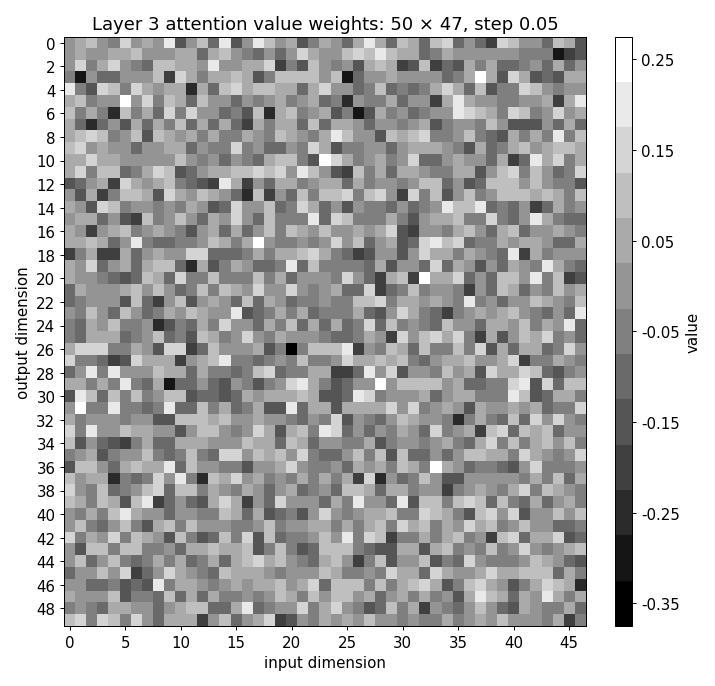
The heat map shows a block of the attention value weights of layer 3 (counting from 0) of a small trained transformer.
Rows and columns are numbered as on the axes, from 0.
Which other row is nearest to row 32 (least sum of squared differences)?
34
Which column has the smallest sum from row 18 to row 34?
11
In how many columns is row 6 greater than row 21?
23
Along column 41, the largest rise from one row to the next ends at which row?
28
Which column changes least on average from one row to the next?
7
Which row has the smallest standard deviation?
41
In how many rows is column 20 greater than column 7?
23
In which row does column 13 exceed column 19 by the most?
2
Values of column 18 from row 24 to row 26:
0.05 -0.05 -0.15
